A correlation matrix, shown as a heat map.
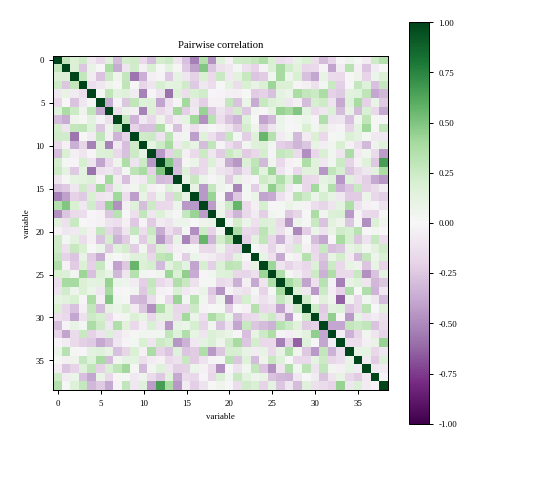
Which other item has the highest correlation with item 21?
17
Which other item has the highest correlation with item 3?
25
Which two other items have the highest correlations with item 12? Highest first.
38, 13
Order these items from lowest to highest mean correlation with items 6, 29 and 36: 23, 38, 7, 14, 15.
15, 38, 14, 7, 23
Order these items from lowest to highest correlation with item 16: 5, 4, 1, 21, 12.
1, 21, 5, 12, 4
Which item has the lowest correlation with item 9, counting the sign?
2
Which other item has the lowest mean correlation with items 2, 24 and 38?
16
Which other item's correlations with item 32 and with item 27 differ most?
30
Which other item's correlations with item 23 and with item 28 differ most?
33
